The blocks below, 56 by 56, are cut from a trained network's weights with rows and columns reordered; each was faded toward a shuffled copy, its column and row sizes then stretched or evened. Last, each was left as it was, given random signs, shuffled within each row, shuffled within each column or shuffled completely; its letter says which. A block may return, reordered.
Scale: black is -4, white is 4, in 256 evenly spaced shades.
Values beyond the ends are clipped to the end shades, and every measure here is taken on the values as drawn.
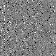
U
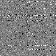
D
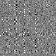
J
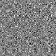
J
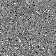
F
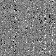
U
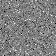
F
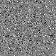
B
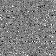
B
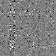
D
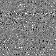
B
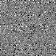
D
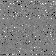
B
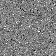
F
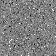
F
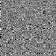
J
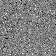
F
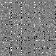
D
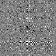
J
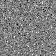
F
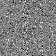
U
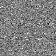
B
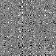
D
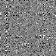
D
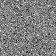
F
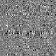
J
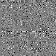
D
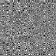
J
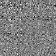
D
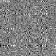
J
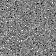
F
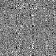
J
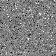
F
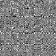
J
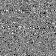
B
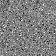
F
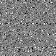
B
